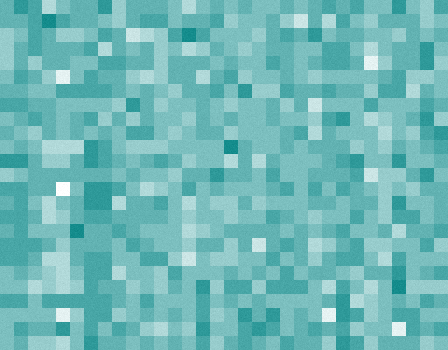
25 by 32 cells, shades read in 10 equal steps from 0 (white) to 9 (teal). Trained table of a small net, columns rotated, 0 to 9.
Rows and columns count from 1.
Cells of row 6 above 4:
22
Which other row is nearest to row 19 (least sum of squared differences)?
16
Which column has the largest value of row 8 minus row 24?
29
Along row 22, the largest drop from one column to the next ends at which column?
26
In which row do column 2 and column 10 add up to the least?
3
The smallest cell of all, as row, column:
14, 5
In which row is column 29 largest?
21
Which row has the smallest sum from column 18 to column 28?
2
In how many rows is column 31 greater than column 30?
12
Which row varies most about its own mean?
23
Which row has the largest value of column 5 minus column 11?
24
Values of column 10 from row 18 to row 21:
7 5 5 4
